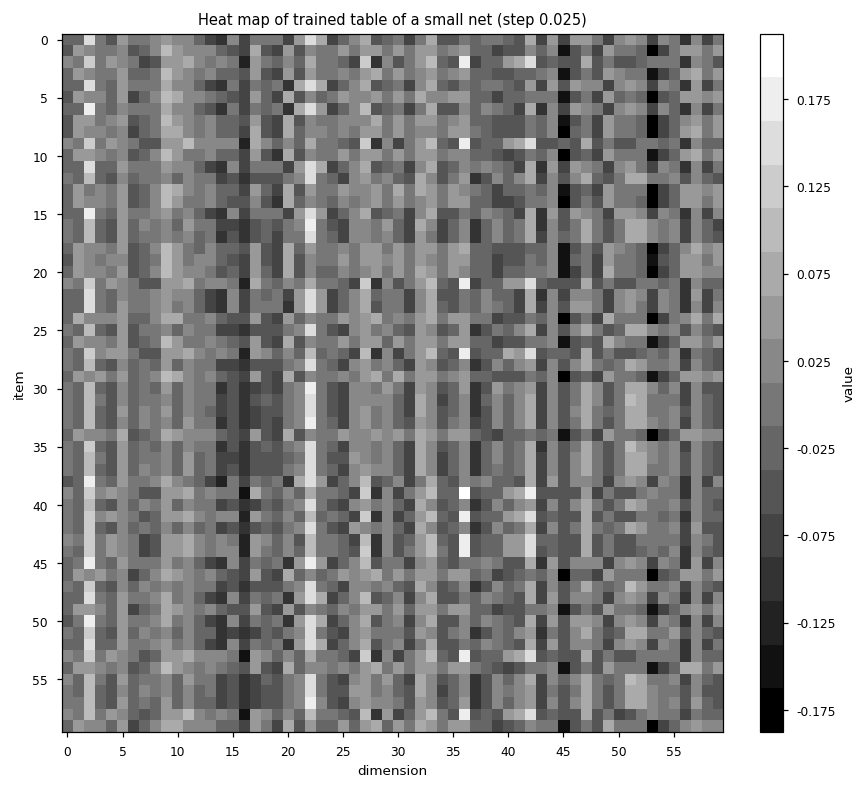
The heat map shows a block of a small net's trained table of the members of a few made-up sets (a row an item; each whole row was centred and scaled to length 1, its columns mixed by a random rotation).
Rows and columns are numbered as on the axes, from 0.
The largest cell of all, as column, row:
36, 39
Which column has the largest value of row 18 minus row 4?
20
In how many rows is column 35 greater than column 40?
22
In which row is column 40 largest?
27
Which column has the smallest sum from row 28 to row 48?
16
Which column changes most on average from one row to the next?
53
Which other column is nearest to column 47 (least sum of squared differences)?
11
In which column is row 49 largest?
9
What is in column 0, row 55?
0.025
